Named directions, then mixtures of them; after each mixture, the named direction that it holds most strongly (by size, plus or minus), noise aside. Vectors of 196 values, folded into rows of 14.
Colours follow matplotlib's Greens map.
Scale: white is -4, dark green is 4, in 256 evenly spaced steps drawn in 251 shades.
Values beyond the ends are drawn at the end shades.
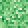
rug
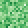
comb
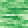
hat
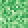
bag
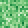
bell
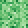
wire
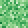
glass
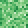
wire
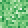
rug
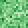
rug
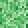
bell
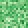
comb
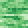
hat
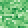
rug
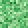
comb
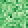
wire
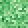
rug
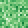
bell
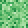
wire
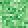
rug
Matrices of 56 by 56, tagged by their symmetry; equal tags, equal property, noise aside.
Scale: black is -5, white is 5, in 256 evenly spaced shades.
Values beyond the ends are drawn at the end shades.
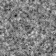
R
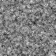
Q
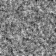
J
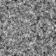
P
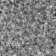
J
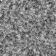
Q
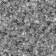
Q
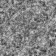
R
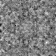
P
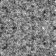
P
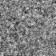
J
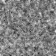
Q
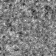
J
